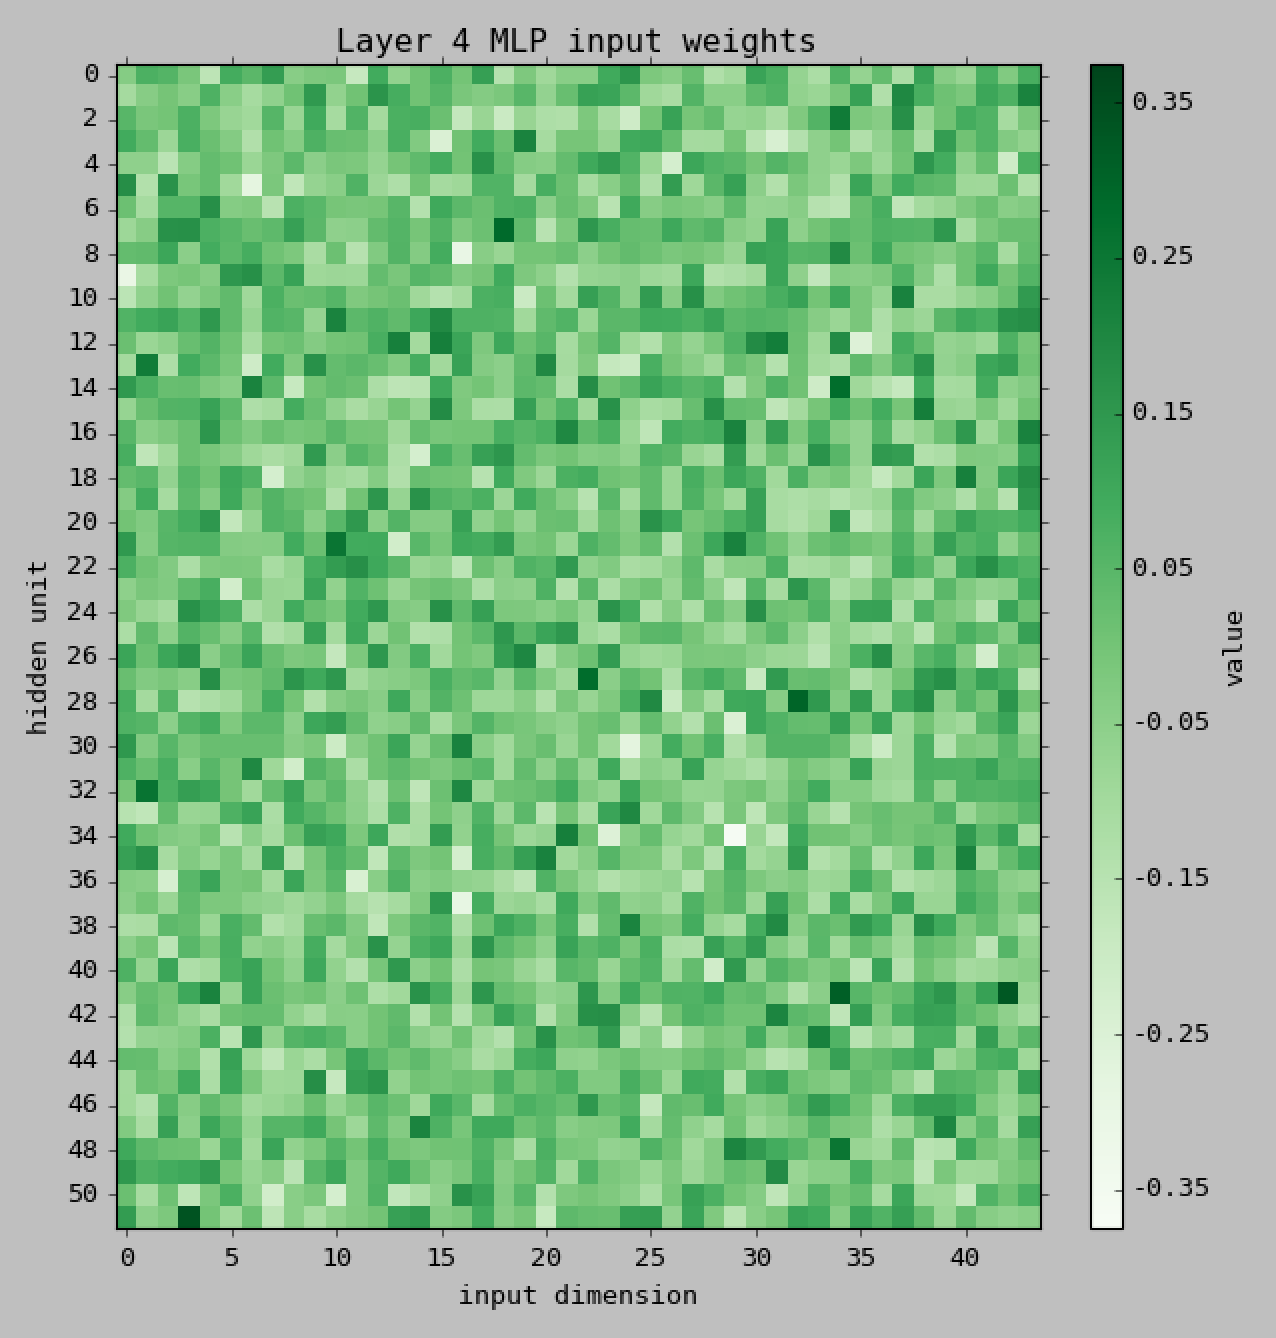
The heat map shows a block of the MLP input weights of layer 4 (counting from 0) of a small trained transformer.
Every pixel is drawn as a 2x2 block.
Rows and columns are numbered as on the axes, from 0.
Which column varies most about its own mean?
34
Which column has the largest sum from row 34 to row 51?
17
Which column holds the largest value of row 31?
6
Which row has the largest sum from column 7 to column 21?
11
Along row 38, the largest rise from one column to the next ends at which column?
38
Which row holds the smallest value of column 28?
40
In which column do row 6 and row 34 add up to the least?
23
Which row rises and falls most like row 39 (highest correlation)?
24
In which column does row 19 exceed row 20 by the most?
5
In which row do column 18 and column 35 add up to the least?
43
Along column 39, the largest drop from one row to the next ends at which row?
48
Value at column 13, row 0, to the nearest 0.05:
-0.05
